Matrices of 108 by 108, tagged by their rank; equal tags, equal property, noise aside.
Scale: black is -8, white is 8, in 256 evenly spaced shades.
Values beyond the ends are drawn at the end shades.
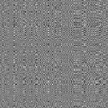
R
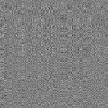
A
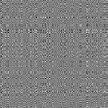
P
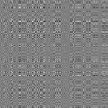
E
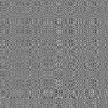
P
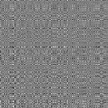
P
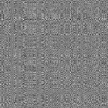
A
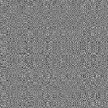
A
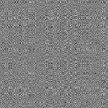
A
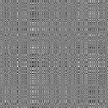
E
